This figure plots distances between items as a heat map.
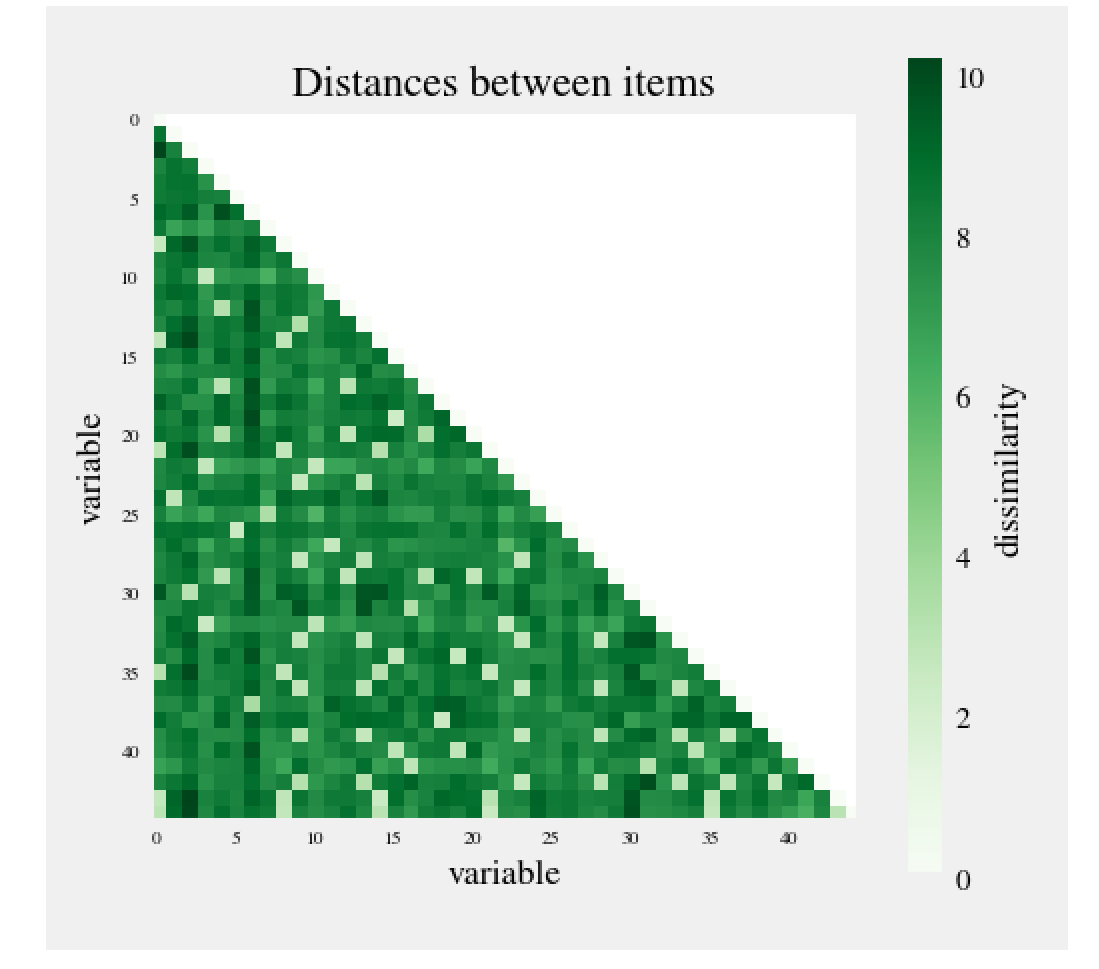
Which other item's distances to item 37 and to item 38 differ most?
18
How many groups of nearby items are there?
13
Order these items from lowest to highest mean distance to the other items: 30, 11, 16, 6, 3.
3, 16, 11, 30, 6
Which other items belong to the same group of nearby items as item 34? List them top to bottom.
15, 19, 40
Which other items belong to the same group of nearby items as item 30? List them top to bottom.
2
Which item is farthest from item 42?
31
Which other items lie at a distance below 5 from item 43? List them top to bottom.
0, 8, 14, 21, 35, 44
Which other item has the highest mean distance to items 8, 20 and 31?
6
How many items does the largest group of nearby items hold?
8
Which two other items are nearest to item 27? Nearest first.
11, 22
